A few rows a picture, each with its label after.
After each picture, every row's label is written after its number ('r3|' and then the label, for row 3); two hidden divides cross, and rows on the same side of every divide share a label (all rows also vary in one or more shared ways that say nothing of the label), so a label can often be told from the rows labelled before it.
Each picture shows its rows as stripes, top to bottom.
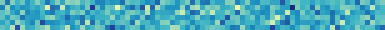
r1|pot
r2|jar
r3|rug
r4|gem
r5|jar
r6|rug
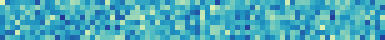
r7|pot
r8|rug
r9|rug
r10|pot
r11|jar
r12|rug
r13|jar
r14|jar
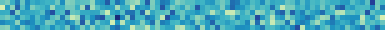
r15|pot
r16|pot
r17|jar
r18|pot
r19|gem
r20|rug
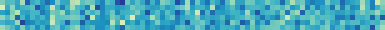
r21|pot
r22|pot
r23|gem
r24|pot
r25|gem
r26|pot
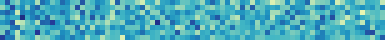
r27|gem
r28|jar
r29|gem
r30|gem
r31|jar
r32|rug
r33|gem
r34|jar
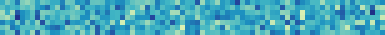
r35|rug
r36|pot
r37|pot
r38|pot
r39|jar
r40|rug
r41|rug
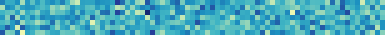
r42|pot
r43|gem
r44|pot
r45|jar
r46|rug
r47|gem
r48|rug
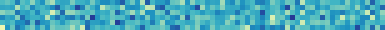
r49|pot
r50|jar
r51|pot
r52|jar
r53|pot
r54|pot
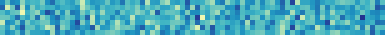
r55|rug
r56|rug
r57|rug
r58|rug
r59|jar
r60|gem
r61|gem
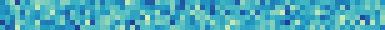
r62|pot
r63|gem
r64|gem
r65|jar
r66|jar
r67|jar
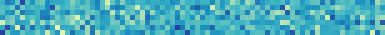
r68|gem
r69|rug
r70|gem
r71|pot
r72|pot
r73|gem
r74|jar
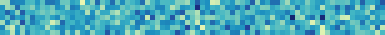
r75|rug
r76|rug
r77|gem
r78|jar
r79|gem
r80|rug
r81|pot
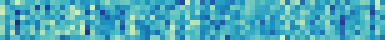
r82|gem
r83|pot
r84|pot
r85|pot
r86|pot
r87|pot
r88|pot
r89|gem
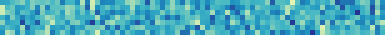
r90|pot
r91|pot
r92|pot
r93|gem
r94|gem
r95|rug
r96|rug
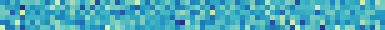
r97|pot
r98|gem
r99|rug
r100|gem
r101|gem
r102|gem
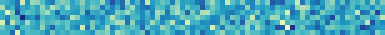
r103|rug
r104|pot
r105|rug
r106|gem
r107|gem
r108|rug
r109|gem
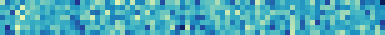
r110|jar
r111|rug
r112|jar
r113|rug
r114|jar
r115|gem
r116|gem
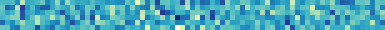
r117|pot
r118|gem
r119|gem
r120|gem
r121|jar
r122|rug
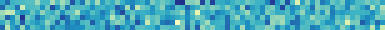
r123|gem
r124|rug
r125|pot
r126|gem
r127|jar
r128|rug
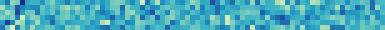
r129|gem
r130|pot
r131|pot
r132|rug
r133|jar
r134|pot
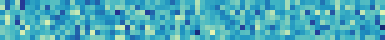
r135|gem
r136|gem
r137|pot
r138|rug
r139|rug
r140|jar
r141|rug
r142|jar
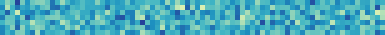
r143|rug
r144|rug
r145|gem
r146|pot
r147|rug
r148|pot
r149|jar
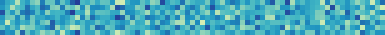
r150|jar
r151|pot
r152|jar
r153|pot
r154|rug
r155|pot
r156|jar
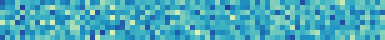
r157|jar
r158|gem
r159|rug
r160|gem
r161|pot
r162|pot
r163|gem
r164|jar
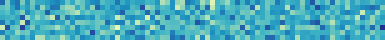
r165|rug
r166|rug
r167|pot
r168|jar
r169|rug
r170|gem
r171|jar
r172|gem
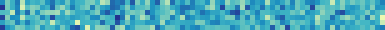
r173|rug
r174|rug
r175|pot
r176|rug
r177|pot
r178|jar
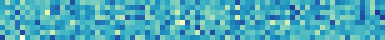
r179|rug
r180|jar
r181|rug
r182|jar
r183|pot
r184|rug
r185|gem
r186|rug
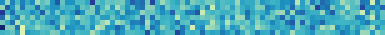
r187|jar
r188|jar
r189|jar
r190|rug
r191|jar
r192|rug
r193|pot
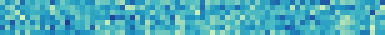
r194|jar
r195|pot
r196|gem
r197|rug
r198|jar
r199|jar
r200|jar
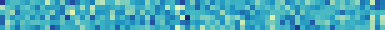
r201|jar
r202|rug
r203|pot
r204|jar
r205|rug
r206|rug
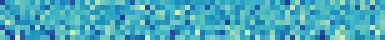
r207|jar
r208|pot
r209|rug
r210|pot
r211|pot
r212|jar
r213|gem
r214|jar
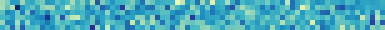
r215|rug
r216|pot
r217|gem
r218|pot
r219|gem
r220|jar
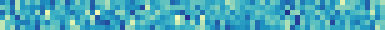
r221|jar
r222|jar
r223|jar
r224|rug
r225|pot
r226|pot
